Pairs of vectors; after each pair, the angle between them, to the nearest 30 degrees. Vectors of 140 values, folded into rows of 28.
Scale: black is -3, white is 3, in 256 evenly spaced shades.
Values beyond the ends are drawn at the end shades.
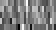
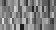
120 degrees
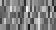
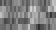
120 degrees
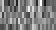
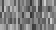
150 degrees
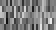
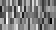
150 degrees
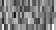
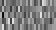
60 degrees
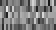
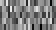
120 degrees
